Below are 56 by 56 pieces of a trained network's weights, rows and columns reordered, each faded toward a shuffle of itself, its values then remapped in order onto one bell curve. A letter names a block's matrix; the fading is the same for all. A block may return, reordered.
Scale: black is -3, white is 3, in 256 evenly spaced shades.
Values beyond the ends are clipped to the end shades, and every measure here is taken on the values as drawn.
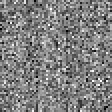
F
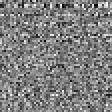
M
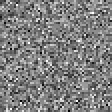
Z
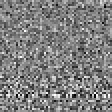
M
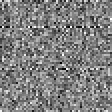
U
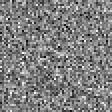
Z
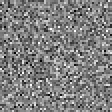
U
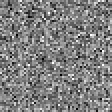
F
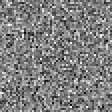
Z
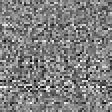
M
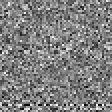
U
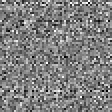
M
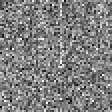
F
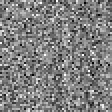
F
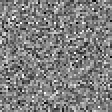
Z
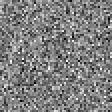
Z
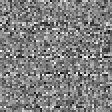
M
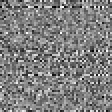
M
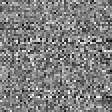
M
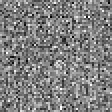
F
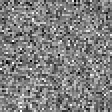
Z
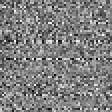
M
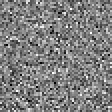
Z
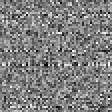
M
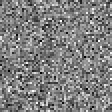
Z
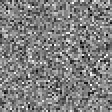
Z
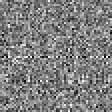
U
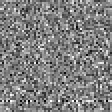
U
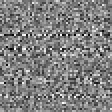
M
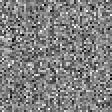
F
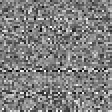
M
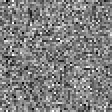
Z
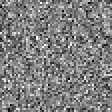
U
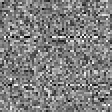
U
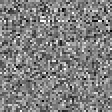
U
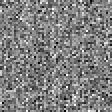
F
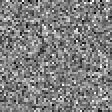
Z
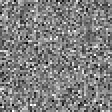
Z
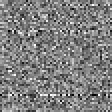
U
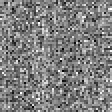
F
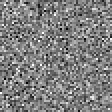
U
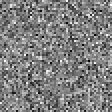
Z
